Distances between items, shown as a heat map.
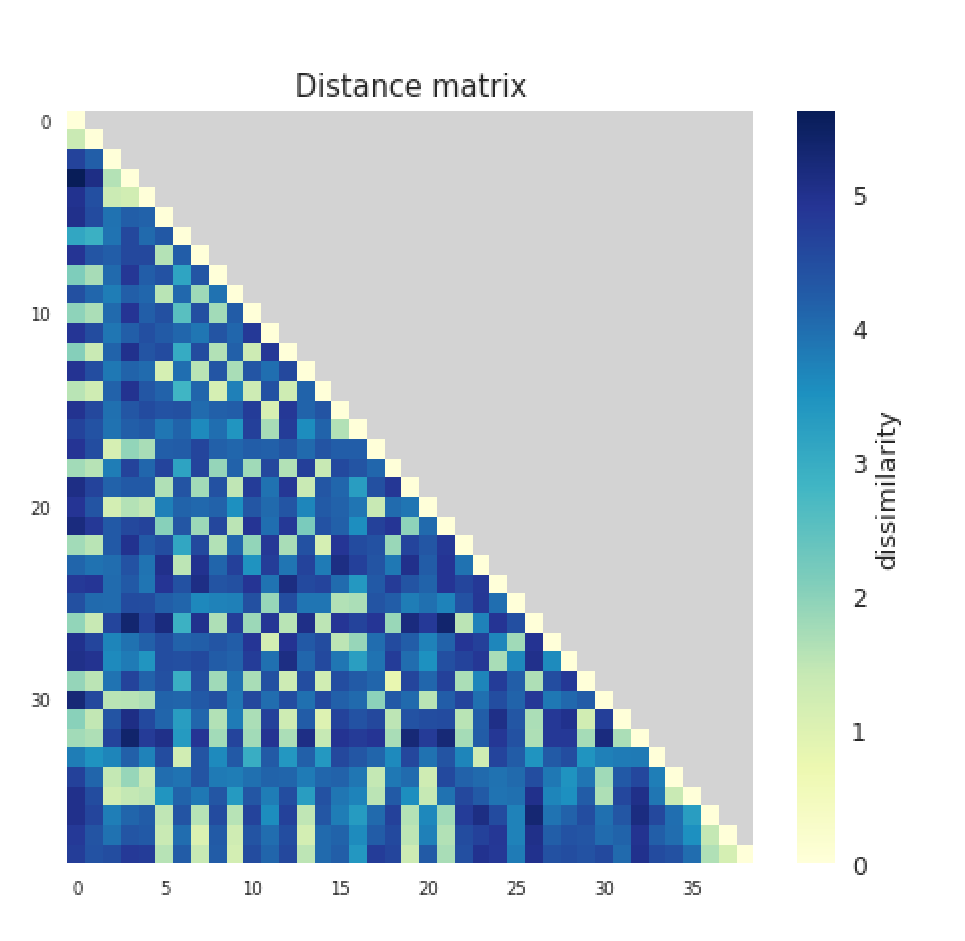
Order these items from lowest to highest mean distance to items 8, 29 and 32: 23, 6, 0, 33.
0, 6, 33, 23
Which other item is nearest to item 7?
37
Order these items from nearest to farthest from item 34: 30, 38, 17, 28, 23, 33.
17, 30, 28, 33, 23, 38
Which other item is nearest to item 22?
14
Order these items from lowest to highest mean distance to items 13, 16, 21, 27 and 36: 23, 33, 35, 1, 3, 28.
35, 28, 3, 33, 1, 23
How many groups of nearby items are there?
6
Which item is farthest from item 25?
23
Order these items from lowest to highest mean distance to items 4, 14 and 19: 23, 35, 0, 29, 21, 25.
35, 29, 21, 0, 25, 23
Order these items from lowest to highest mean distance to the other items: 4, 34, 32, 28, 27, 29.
29, 34, 4, 32, 27, 28
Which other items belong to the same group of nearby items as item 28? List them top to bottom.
24
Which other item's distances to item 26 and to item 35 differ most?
3
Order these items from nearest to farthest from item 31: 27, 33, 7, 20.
33, 7, 20, 27
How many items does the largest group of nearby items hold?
12
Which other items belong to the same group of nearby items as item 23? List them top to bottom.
6, 33
